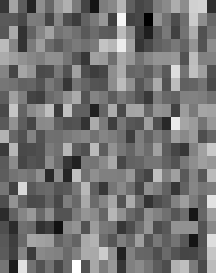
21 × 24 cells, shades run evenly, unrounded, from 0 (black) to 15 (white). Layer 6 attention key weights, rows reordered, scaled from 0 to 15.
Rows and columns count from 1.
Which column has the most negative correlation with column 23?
11
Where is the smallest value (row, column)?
2, 17
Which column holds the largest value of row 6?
20
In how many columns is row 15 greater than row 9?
9
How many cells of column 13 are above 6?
16
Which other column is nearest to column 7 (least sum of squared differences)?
19
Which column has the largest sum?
24
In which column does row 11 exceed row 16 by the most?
1
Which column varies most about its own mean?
14
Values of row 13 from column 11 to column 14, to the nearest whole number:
7 8 10 4
